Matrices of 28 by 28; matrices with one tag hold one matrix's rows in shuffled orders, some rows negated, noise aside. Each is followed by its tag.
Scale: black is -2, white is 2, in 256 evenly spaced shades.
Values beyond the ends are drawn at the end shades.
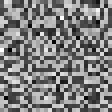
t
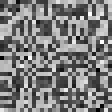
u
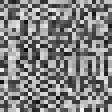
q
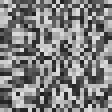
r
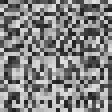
t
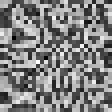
r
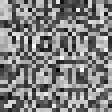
u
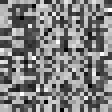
r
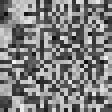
r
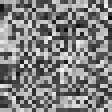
u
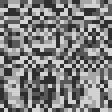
t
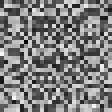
t
